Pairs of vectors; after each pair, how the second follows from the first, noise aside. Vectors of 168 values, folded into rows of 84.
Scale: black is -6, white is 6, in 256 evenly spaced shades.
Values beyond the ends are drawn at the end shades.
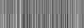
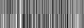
scaled up.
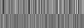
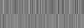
negated, shrunk.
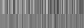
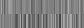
wrapped around, negated.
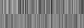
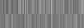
negated, shrunk.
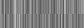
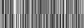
scaled up.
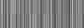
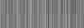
wrapped around, negated, shrunk.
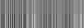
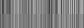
reversed, negated.
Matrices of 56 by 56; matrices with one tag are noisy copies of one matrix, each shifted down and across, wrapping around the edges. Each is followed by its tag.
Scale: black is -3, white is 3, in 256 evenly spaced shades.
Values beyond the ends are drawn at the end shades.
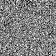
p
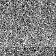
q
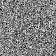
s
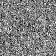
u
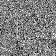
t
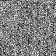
u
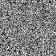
t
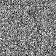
p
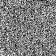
u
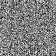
s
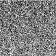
q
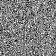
s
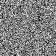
t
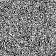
p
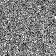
t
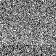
q
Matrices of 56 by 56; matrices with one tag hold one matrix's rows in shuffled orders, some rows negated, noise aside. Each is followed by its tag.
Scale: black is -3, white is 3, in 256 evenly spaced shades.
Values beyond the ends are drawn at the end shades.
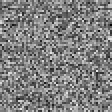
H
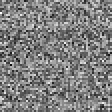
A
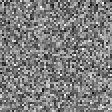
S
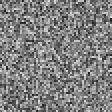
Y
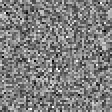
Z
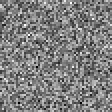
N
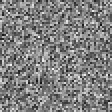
Y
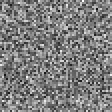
Z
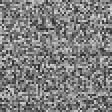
A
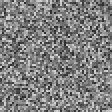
Z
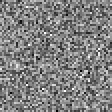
Y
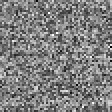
H
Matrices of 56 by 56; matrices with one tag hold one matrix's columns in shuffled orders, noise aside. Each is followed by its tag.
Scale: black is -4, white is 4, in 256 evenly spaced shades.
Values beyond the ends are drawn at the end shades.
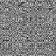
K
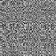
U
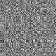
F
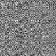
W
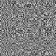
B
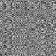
W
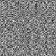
W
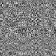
B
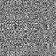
U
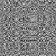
K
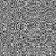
U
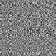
B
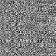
F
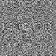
U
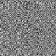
W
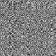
W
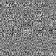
B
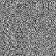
W
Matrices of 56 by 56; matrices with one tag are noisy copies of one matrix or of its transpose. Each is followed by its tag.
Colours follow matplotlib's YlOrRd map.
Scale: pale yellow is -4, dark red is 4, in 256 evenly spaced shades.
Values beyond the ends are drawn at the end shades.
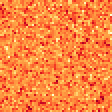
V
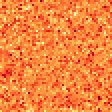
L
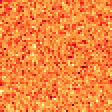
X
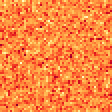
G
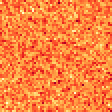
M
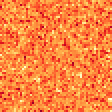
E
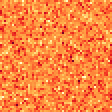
G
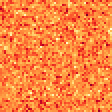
V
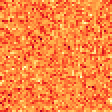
E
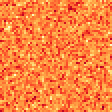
L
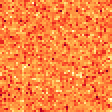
E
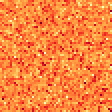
M
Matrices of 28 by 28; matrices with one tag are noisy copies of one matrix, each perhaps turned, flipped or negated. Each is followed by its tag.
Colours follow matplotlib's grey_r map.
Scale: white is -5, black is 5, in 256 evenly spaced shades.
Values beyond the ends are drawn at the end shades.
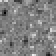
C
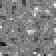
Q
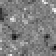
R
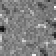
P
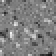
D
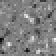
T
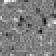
D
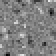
C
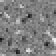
T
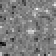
Q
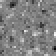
C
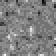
Q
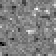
Q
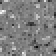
Q
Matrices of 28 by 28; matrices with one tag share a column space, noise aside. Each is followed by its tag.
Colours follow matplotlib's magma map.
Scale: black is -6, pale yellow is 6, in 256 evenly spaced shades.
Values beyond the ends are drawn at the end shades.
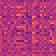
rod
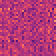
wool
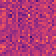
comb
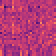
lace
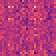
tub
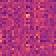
comb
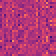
comb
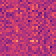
wool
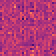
tub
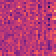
tub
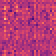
tub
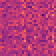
comb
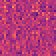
tub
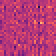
lace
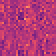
tub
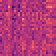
tub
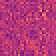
tub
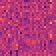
tub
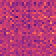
rod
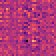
wool
